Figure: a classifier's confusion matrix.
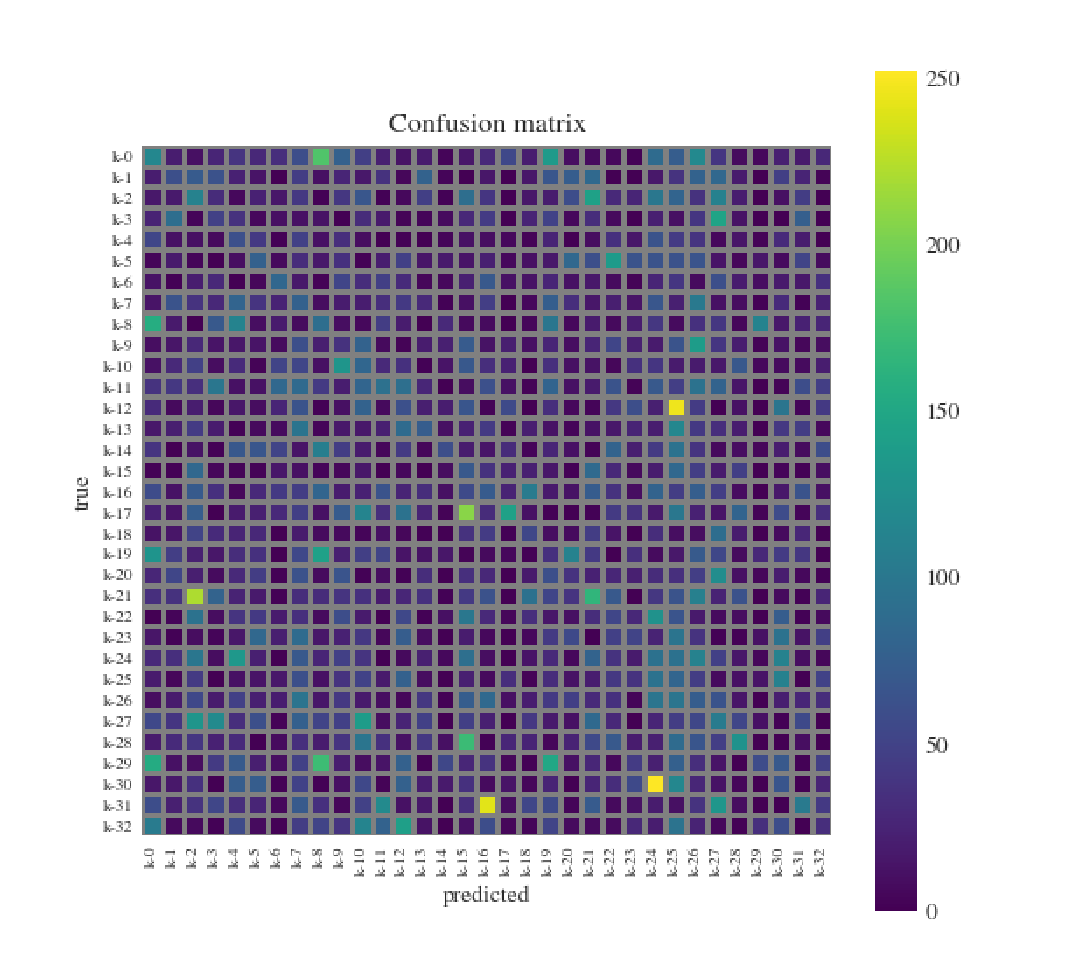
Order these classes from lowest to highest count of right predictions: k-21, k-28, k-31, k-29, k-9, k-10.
k-9, k-29, k-10, k-31, k-28, k-21
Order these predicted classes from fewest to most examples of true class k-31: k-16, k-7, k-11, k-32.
k-32, k-7, k-11, k-16
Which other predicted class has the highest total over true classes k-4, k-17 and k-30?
k-24
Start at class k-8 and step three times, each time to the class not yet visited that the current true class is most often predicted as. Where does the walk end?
k-20
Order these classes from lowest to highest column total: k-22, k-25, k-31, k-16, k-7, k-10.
k-31, k-22, k-16, k-10, k-7, k-25
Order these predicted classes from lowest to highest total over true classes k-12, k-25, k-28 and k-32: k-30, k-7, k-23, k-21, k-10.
k-21, k-23, k-7, k-30, k-10
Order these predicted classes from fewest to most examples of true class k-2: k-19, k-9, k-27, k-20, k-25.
k-19, k-9, k-20, k-25, k-27
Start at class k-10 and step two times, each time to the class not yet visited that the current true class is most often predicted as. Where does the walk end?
k-26
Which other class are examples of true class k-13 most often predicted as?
k-25
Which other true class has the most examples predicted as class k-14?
k-29
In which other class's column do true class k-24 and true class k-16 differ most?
k-4
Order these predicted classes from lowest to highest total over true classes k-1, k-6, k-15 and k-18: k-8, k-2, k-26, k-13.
k-8, k-13, k-26, k-2
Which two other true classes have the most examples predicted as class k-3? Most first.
k-27, k-11
